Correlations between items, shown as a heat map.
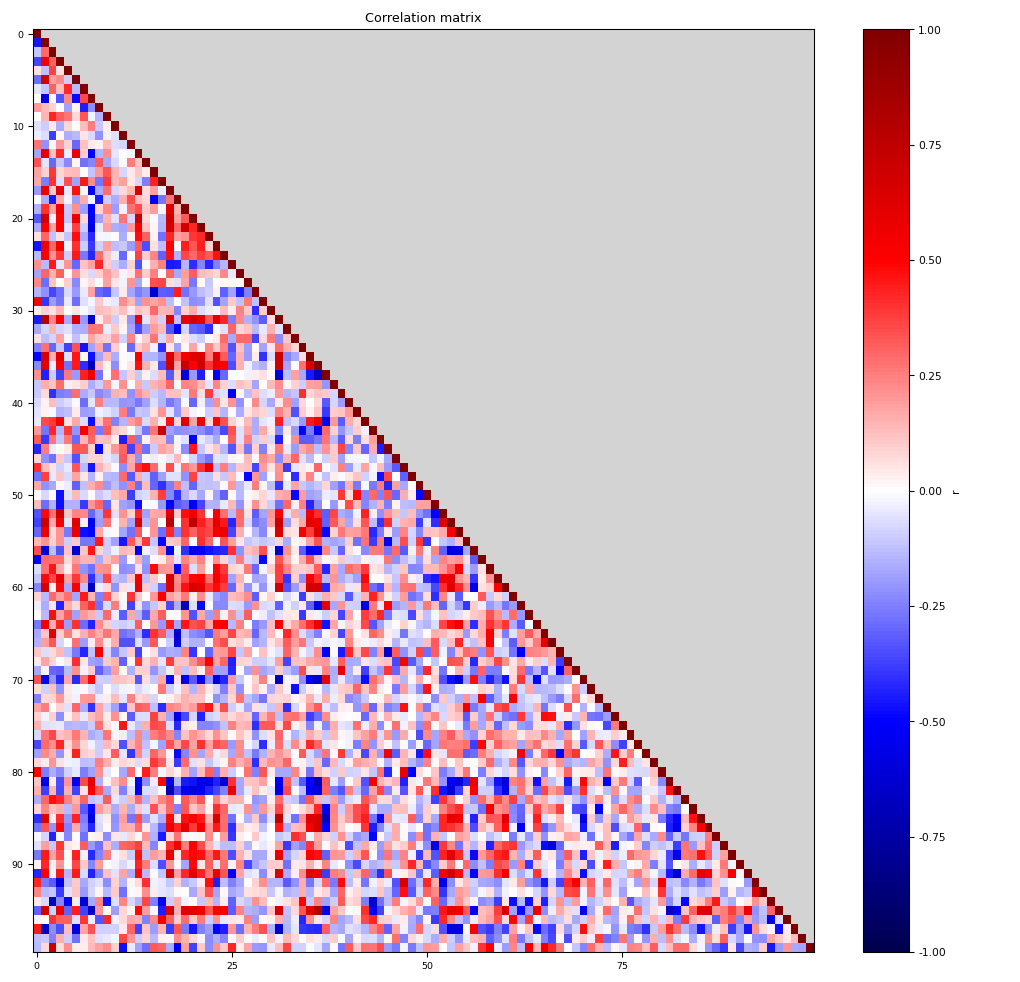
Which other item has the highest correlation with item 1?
31
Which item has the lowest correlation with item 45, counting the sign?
67
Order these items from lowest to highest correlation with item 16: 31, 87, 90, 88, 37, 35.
87, 90, 35, 31, 88, 37
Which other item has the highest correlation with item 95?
36
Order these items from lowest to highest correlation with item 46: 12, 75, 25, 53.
53, 25, 12, 75
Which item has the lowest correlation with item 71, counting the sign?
33
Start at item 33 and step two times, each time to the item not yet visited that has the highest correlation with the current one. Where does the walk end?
94
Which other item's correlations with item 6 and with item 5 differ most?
54
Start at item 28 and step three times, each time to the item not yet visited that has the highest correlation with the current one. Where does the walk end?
20
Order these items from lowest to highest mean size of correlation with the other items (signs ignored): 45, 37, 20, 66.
66, 45, 37, 20
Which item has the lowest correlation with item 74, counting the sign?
18
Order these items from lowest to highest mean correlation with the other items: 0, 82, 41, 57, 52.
82, 0, 41, 57, 52
